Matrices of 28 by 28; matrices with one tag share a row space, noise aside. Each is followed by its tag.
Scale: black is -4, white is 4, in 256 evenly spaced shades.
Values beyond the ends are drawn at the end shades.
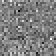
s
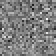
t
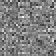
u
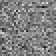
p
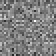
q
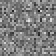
q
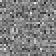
q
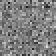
t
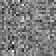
u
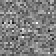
u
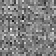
u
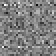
s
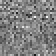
q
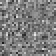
p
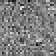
u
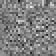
s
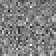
s
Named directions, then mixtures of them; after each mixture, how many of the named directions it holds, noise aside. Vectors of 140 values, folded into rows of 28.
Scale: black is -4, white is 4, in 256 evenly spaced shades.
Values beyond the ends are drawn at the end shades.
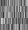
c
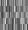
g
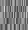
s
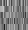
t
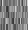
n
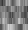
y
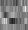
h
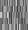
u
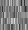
three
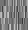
two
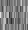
four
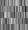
two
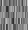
one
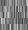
two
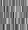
two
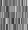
one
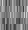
four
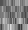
one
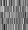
one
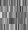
three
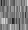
four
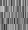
one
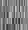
four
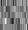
four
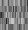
four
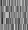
three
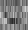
two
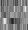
two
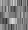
three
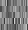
three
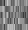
two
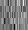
four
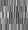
three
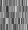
one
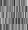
three
